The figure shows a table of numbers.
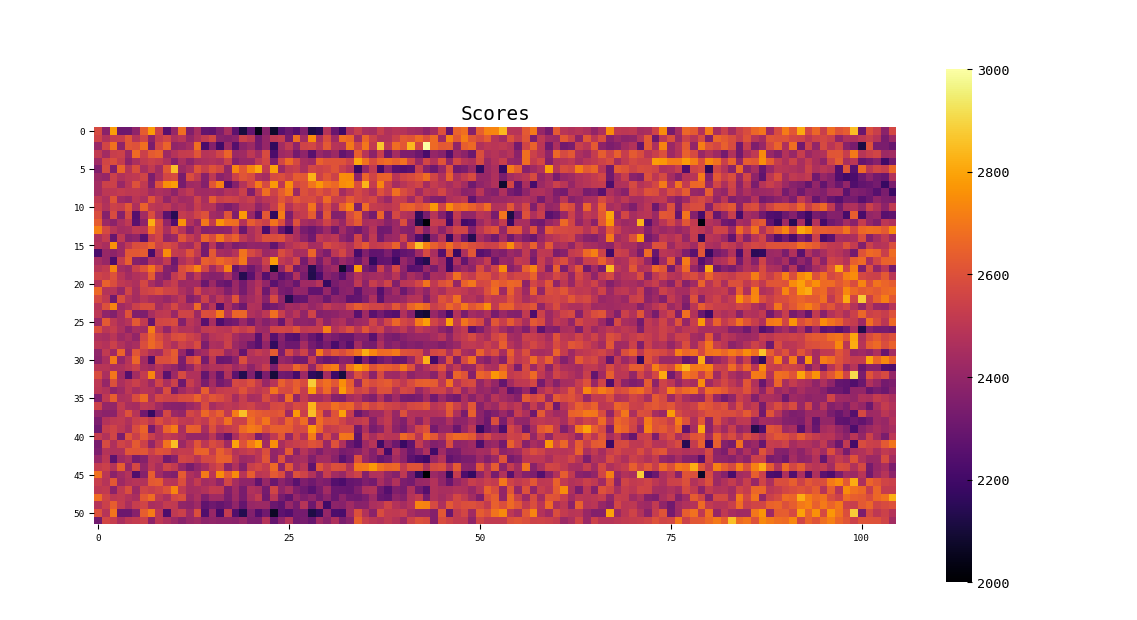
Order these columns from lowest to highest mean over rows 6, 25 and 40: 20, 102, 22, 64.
22, 102, 20, 64
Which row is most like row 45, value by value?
12
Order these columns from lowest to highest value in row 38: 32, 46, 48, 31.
48, 46, 32, 31
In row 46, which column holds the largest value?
99
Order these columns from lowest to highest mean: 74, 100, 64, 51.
100, 51, 64, 74
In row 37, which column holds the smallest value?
7
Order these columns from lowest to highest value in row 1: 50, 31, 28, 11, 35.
31, 11, 50, 35, 28
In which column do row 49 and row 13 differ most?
43
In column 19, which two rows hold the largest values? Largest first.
37, 11
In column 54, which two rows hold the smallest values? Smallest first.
11, 12
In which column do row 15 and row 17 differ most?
42
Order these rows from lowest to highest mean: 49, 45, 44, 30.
45, 30, 49, 44
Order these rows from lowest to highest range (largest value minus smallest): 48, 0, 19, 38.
38, 48, 19, 0
